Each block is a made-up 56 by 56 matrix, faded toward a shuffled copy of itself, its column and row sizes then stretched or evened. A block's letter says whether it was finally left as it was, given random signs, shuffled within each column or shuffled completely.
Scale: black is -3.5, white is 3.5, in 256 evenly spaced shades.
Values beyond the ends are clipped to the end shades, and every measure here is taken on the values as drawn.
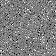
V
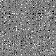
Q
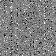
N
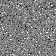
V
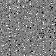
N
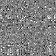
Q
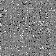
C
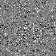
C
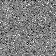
V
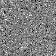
N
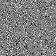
N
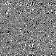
C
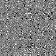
Q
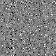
C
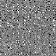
Q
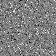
V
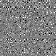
Q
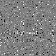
Q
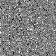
N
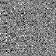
Q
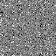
C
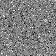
V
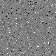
V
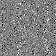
N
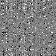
Q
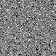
V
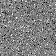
V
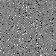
N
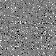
C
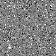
C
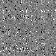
Q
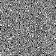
N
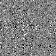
C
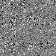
C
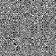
Q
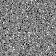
V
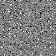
C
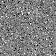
V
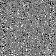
N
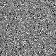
V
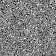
V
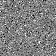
V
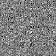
Q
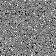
V
